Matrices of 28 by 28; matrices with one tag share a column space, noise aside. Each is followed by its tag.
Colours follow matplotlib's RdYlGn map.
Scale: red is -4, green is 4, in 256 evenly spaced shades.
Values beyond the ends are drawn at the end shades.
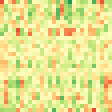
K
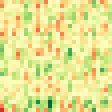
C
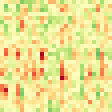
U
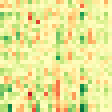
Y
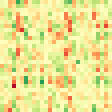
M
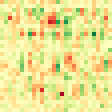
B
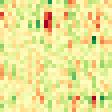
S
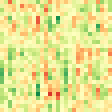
U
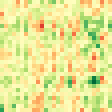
M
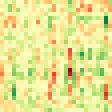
U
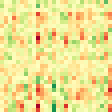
Y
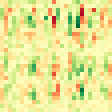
B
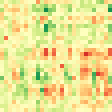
U
